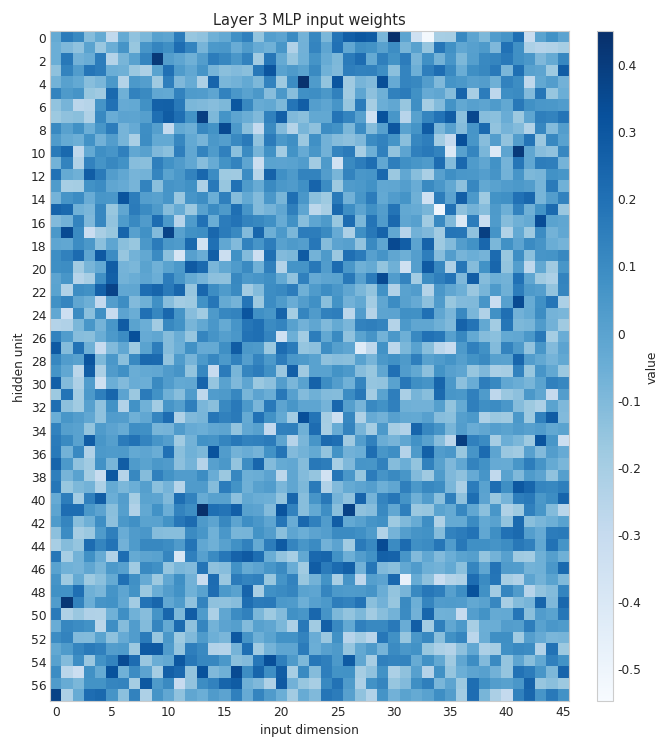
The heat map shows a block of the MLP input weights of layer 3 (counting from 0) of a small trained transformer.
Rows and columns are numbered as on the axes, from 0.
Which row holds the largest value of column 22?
4
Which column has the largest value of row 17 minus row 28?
10
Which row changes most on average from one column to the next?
55
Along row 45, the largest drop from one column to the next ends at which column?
11
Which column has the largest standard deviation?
33
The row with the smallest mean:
47
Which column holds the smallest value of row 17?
3
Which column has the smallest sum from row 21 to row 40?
39
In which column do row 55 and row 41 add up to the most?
13
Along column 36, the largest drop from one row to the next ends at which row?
36
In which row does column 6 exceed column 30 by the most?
25
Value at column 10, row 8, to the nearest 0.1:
-0.3
